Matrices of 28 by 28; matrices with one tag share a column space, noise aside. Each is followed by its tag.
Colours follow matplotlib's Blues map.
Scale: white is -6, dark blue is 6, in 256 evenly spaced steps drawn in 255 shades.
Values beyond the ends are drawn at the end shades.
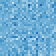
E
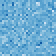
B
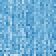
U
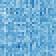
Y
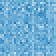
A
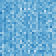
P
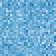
B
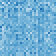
A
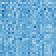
A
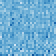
U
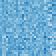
E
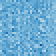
P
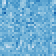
Y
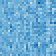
Y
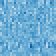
Y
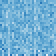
U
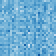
P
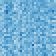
P
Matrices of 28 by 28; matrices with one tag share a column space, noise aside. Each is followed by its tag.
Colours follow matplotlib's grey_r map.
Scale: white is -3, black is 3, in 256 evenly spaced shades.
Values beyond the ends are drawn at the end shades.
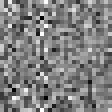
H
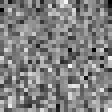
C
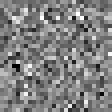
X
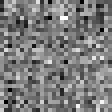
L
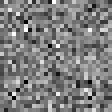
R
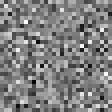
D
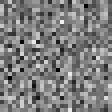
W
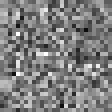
X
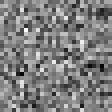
X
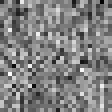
C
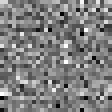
R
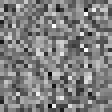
D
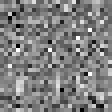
D
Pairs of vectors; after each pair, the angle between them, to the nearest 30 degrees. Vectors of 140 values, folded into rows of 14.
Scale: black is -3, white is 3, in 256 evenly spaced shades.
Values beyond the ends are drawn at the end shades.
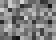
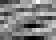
90 degrees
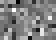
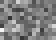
120 degrees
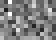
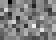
150 degrees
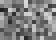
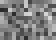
30 degrees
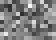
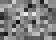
150 degrees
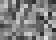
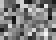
60 degrees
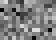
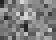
120 degrees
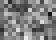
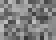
150 degrees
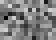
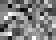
150 degrees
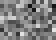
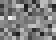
60 degrees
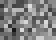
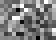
120 degrees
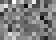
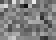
30 degrees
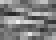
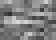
30 degrees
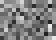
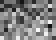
150 degrees
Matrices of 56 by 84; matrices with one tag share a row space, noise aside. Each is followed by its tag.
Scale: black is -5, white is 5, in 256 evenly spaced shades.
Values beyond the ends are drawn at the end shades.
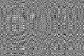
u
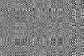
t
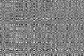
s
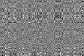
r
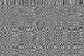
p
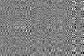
t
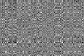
r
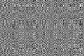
p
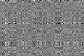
r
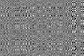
t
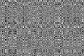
r
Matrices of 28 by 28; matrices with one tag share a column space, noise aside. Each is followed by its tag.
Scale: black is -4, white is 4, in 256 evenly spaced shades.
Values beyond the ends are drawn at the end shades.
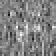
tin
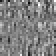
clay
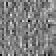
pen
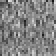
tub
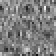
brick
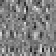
brick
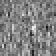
tin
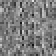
pen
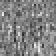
tin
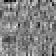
clay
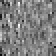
tub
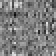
pen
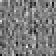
pen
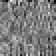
clay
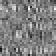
brick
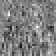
tin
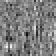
tin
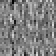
tub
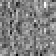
pen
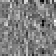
tub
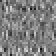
brick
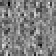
pen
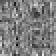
pen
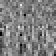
tin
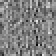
pen
